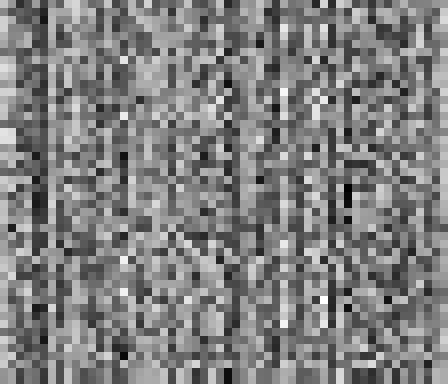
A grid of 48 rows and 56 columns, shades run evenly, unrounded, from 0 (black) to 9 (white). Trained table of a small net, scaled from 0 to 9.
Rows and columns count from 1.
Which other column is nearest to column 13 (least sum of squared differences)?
34
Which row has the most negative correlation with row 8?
38
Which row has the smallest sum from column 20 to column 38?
45
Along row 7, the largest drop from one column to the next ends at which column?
29
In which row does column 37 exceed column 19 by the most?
37
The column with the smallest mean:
6
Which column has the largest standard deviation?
16
